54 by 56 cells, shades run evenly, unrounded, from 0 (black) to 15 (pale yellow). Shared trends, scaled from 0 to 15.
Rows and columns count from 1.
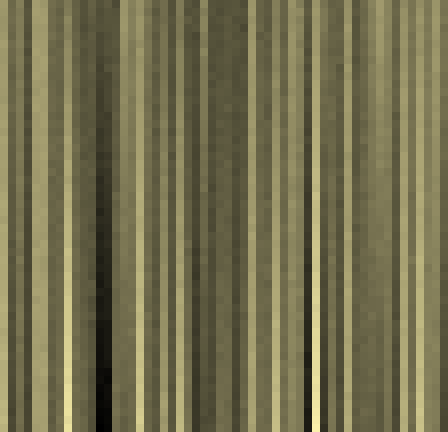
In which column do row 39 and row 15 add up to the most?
40
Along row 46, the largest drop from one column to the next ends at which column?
41
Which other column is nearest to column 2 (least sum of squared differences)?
50
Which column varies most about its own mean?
9
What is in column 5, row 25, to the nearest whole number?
10
